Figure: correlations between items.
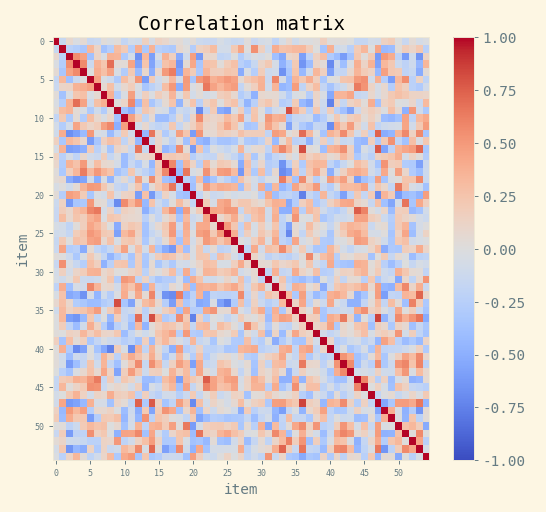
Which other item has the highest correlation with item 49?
13
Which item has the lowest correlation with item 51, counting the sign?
2
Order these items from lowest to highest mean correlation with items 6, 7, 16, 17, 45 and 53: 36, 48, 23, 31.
31, 36, 48, 23
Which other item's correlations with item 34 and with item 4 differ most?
17
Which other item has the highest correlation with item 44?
22
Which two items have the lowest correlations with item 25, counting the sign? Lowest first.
34, 9
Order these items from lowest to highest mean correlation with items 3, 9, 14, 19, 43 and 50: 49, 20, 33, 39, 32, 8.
20, 39, 33, 49, 8, 32
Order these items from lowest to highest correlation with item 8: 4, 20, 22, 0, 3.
0, 22, 20, 4, 3
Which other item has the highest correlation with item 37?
28
